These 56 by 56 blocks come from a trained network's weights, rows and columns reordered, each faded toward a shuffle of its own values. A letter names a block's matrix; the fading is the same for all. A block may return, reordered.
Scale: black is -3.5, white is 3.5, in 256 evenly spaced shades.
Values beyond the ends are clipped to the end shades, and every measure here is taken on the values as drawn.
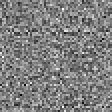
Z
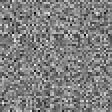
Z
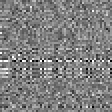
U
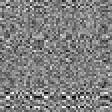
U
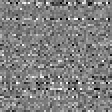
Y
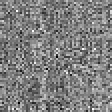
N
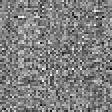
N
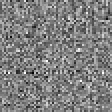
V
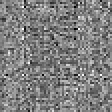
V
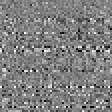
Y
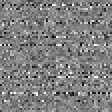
Y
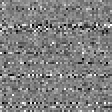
Y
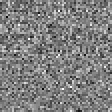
Z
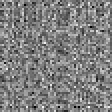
N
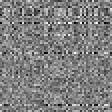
U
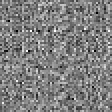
N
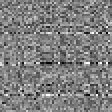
U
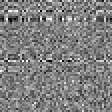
U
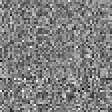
Z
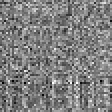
N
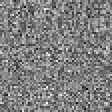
Z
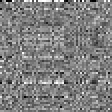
U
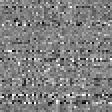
Y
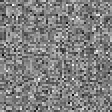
N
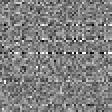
U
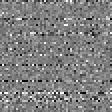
Y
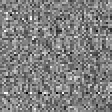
V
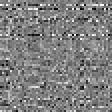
Y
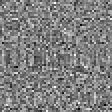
Z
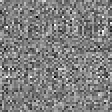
Z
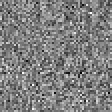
Z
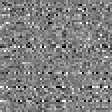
Y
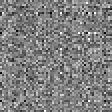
V
